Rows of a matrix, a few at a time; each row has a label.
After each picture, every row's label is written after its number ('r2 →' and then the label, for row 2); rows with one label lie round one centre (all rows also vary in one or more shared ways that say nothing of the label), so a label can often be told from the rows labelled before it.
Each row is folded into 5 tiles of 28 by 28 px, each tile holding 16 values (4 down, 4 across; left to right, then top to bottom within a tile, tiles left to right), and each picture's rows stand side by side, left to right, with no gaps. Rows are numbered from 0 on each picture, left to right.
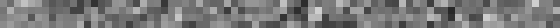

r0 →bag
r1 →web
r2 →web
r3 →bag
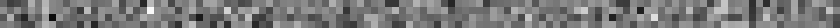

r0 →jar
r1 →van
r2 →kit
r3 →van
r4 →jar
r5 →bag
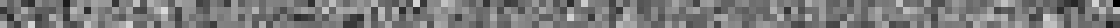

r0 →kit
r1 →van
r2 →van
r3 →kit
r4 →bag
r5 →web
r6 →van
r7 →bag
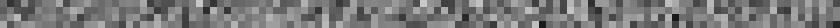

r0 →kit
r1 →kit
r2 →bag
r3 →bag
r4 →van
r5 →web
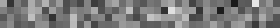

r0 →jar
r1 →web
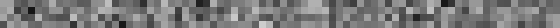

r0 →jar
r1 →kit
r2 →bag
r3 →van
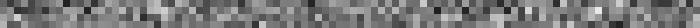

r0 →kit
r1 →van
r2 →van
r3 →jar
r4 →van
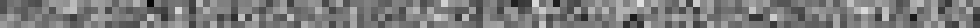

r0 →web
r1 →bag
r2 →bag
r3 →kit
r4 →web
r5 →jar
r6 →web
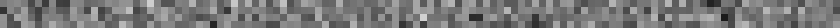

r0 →kit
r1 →web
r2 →bag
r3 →jar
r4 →web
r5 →jar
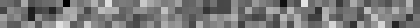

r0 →bag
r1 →bag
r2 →kit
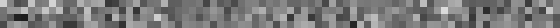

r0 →jar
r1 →kit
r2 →kit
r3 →bag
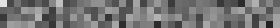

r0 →bag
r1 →van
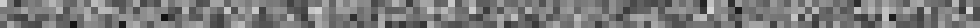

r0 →jar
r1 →bag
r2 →web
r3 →jar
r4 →kit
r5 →van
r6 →jar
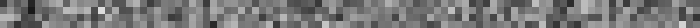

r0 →van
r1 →kit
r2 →jar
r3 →web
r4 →bag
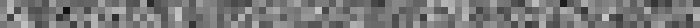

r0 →kit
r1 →bag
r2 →van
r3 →web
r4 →kit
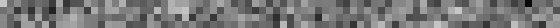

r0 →bag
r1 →web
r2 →kit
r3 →kit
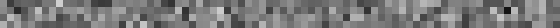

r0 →kit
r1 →van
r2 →kit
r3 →web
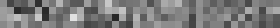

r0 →jar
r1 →bag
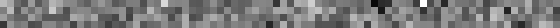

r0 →jar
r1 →bag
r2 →kit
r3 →jar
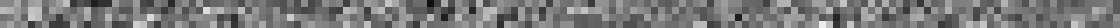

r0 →van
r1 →van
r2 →web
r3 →bag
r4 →van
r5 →kit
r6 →jar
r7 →kit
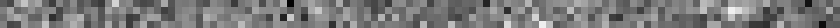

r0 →bag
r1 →kit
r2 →bag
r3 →kit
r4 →bag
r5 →web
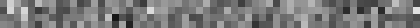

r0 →van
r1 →van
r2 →bag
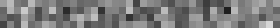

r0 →jar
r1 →kit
